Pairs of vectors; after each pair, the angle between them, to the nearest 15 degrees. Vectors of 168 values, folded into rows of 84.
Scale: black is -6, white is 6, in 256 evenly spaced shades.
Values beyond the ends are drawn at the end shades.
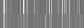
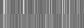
30 degrees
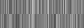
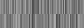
150 degrees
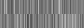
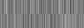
45 degrees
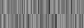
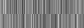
60 degrees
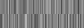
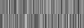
15 degrees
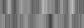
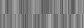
135 degrees
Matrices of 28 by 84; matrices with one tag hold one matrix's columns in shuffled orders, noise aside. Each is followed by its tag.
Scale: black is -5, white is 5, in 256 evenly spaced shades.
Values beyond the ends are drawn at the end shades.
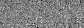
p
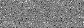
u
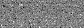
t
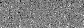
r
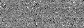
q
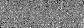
p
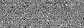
t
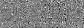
u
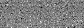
t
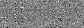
u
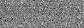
q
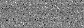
q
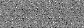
u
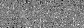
p
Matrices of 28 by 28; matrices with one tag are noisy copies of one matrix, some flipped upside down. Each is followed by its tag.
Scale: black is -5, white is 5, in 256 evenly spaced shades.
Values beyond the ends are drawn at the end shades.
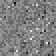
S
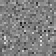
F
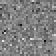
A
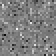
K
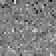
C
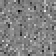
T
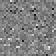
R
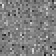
K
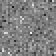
K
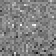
C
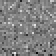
C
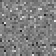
A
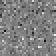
A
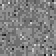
K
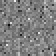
T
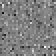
K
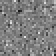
T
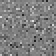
R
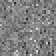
S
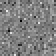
T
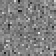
T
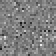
F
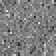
T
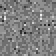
F
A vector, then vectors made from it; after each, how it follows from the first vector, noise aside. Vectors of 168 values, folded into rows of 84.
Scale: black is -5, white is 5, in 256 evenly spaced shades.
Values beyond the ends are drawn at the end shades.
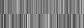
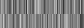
reversed.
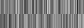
wrapped around.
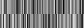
negated, scaled up.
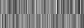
reversed.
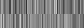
reversed.
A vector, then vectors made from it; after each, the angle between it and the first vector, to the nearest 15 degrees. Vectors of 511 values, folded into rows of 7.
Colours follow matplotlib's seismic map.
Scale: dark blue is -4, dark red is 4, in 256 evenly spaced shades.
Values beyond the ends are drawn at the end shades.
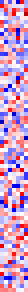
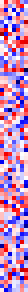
120 degrees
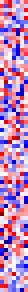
75 degrees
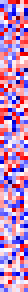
135 degrees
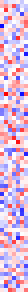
75 degrees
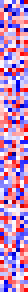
120 degrees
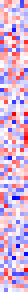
120 degrees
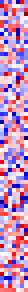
15 degrees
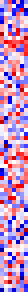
120 degrees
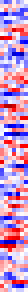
75 degrees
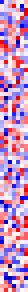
60 degrees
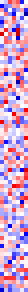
150 degrees
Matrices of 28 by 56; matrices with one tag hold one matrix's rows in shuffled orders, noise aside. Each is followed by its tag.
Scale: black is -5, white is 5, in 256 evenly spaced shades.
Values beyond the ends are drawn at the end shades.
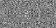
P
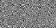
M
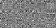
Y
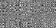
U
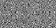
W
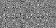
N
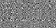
W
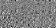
W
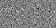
W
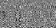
U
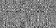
N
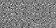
W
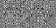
N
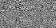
U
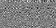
P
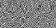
M
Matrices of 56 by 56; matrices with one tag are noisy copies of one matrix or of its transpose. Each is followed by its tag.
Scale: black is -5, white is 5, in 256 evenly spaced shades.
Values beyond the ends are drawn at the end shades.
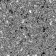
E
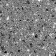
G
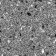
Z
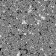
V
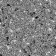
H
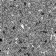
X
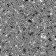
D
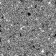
Z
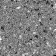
G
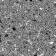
Z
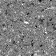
X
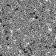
H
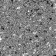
G
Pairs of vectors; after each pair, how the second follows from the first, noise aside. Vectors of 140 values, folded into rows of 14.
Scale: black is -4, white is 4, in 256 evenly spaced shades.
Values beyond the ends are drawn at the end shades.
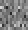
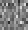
reversed, negated.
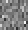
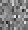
wrapped around.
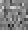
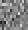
wrapped around.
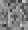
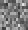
reversed, negated.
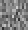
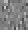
wrapped around, partly zeroed.
